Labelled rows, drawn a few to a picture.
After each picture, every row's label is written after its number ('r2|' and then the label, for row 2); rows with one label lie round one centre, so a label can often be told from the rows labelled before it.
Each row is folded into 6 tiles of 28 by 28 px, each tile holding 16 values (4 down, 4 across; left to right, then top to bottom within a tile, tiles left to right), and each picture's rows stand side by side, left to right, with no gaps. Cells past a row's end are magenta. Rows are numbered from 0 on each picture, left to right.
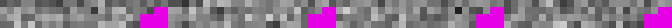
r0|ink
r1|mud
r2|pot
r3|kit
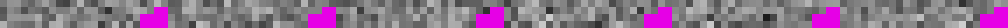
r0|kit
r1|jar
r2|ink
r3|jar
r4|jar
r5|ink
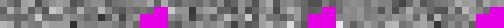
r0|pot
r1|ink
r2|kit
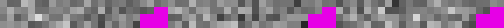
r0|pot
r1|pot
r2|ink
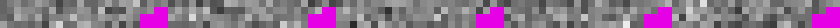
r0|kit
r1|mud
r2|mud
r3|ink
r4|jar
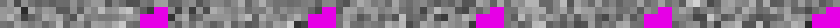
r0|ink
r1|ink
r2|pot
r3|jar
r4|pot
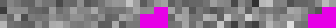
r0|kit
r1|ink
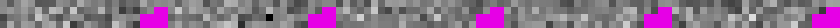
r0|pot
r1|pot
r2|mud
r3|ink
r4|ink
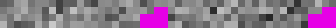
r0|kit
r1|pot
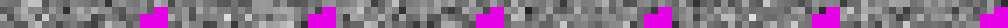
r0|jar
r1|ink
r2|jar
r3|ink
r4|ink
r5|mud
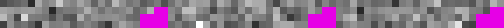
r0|mud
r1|jar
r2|ink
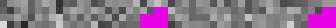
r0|kit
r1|ink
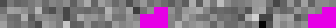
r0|mud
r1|jar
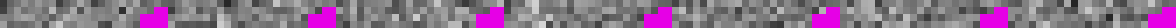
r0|kit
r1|kit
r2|ink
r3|jar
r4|mud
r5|pot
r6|jar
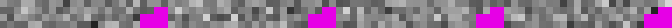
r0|jar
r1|pot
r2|mud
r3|ink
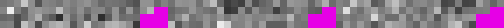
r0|pot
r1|kit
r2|pot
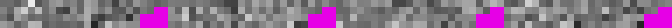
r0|jar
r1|ink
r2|kit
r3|pot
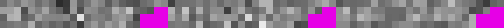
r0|ink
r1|ink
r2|mud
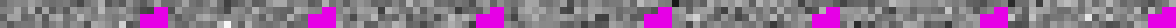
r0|ink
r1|kit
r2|pot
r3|jar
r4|mud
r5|mud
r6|mud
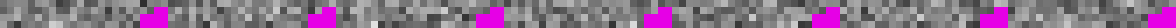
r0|kit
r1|mud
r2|jar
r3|mud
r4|ink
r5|ink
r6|kit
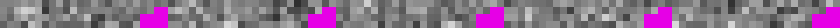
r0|jar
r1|pot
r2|jar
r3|mud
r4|kit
